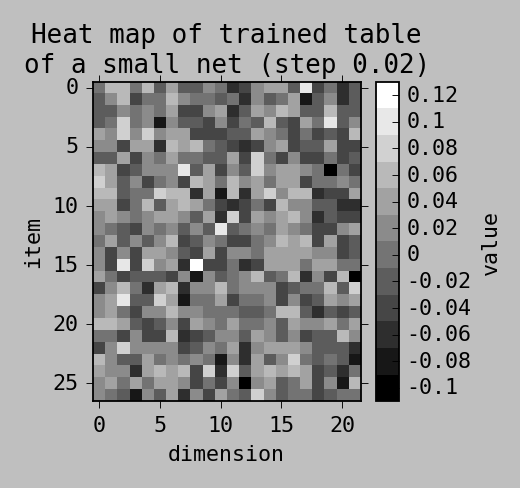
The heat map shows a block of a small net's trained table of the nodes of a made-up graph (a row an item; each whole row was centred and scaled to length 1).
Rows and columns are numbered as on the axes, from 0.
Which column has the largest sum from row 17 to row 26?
6
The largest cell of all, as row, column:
15, 8
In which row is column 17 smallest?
1
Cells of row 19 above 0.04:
3
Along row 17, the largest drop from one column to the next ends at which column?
7
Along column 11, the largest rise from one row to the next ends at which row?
11
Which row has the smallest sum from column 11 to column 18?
5
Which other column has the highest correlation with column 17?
14
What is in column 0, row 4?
0.04
